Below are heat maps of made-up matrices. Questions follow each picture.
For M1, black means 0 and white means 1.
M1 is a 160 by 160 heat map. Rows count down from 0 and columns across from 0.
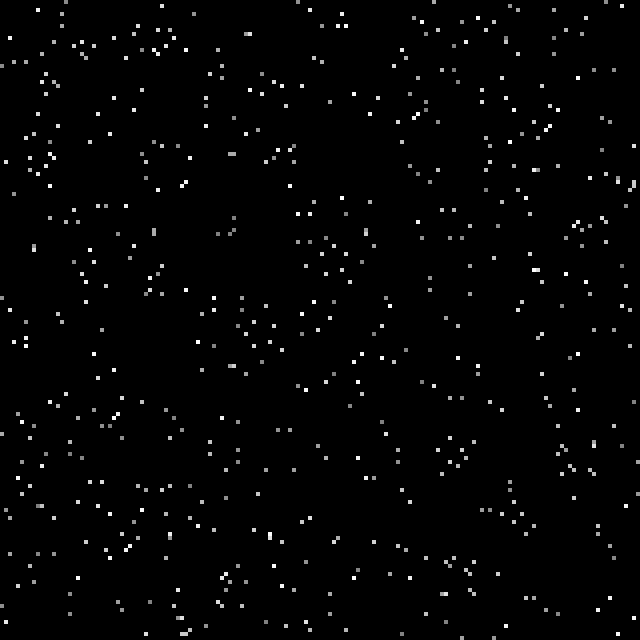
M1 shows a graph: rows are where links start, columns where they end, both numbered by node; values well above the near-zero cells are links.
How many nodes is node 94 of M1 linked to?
1
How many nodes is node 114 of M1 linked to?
4
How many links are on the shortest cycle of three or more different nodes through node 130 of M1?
4
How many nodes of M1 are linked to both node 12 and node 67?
0
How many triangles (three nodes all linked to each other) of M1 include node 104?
1
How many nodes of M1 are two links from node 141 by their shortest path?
9
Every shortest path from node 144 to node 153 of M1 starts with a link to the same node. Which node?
node 102
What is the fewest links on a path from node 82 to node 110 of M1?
2
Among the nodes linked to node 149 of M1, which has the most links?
node 133
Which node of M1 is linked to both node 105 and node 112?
node 59
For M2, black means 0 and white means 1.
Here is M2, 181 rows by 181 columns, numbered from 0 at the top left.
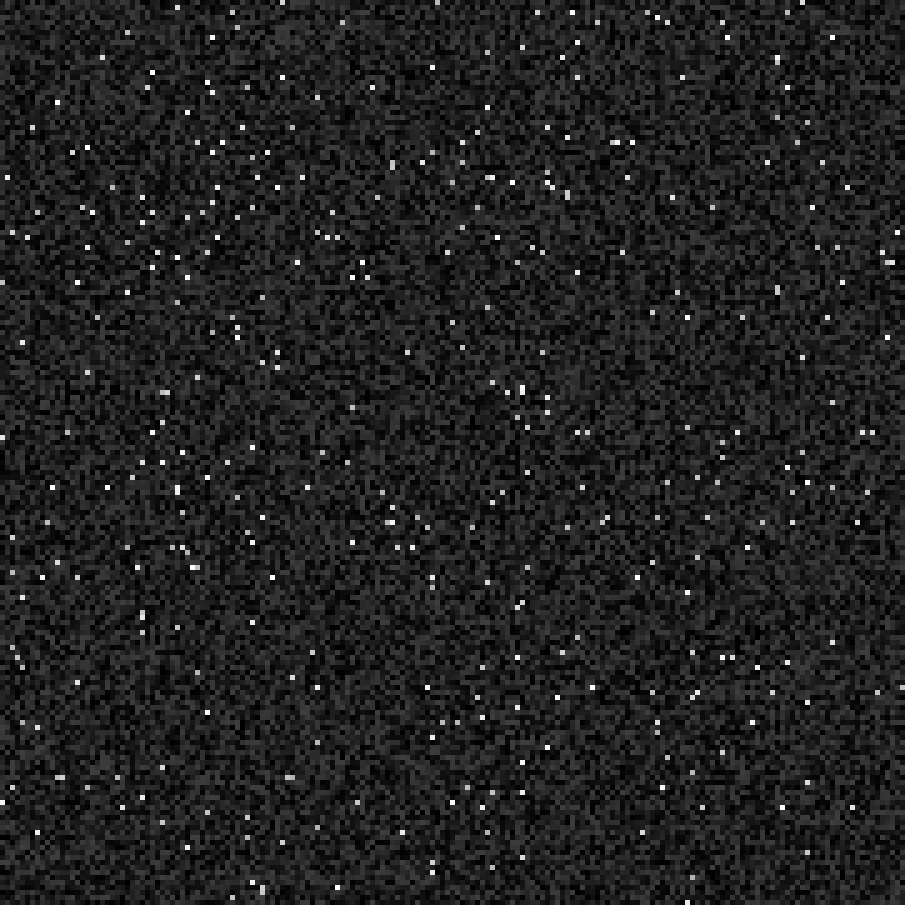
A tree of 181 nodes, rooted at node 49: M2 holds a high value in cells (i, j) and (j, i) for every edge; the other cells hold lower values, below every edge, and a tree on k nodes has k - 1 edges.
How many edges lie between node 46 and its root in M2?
4
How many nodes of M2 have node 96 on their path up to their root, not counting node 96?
6
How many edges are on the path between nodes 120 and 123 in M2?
6
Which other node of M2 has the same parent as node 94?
113
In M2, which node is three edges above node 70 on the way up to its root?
41
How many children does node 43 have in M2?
1
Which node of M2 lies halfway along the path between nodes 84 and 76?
104
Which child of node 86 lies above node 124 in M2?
115
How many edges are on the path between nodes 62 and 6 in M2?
7
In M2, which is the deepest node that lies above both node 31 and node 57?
155
